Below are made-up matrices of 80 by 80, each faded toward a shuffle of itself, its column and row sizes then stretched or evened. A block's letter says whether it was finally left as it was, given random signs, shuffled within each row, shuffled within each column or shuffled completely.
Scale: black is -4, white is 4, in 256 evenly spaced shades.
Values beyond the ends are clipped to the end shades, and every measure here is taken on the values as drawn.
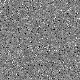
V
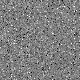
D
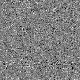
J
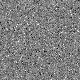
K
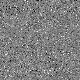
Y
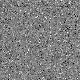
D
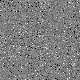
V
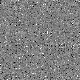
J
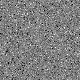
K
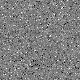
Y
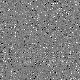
J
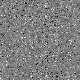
J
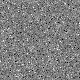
K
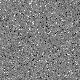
K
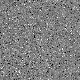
D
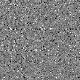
J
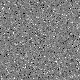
K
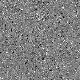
V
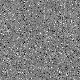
D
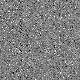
D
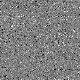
V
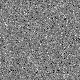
K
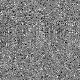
J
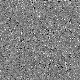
V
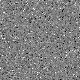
Y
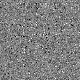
J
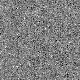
D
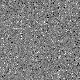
D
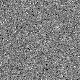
Y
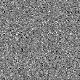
J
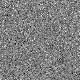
D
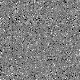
V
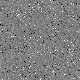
D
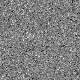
D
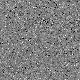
Y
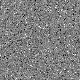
D
